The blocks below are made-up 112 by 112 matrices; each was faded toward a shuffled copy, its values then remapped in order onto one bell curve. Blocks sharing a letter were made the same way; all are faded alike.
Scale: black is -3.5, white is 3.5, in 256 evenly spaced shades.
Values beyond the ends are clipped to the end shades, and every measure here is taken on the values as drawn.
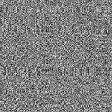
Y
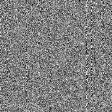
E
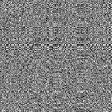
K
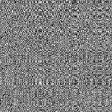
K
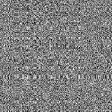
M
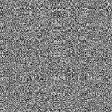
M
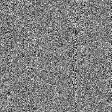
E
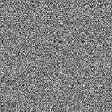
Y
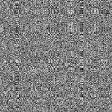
M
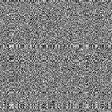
K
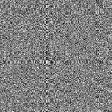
M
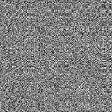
M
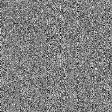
E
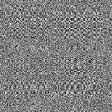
K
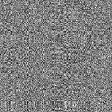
M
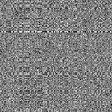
K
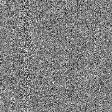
E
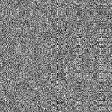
M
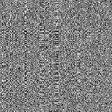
M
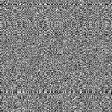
K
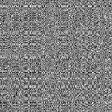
K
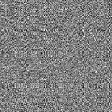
M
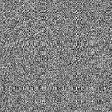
M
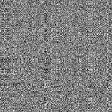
M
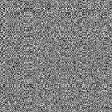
K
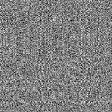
Y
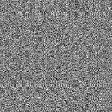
Y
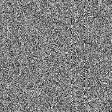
E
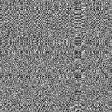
K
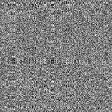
Y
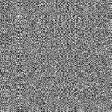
M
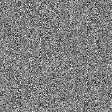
E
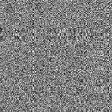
M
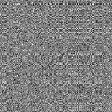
K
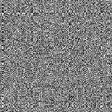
M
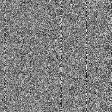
E
